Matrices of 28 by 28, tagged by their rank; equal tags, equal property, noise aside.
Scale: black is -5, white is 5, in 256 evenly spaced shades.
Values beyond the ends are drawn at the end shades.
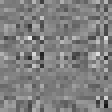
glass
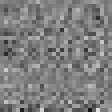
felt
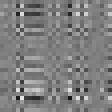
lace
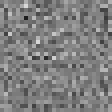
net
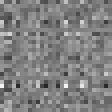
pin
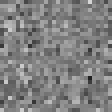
net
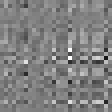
glass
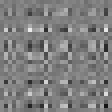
lace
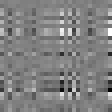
lace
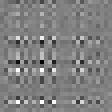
lace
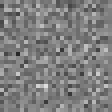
net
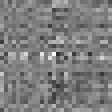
pin
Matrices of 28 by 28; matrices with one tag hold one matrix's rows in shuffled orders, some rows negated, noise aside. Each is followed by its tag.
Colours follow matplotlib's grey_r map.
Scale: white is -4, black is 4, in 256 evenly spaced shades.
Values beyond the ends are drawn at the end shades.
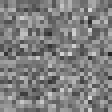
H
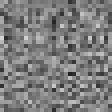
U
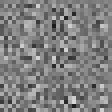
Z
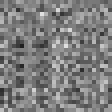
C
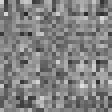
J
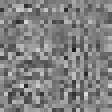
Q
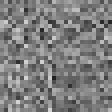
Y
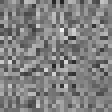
Z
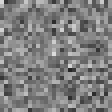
U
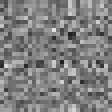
U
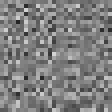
Y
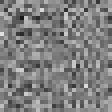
Q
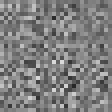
Z
